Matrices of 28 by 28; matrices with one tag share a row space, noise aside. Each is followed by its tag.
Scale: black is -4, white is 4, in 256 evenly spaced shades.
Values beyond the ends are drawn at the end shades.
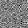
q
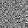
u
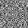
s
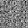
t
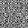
u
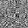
t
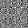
q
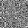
u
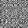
s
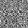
s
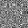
q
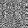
u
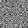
s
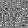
u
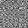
s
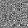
q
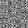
t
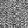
t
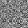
q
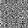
s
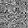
t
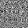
s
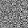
q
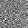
u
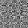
q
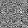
q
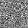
t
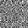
s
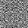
s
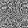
q
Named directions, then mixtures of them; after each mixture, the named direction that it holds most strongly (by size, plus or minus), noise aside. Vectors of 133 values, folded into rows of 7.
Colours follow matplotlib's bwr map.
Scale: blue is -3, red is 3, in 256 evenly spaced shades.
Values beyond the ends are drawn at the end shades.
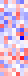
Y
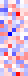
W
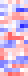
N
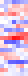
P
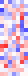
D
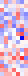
Y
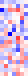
D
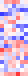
P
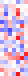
Y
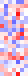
Y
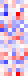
W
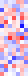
Y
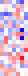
Y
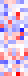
Y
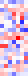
D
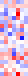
Y
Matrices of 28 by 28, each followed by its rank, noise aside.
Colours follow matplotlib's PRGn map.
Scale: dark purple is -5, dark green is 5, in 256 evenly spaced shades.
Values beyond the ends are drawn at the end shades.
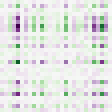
one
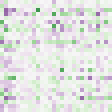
four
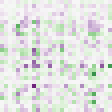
four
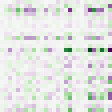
two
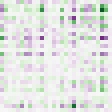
two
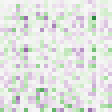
four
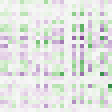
two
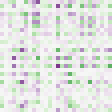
three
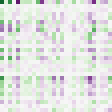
two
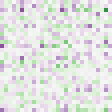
four
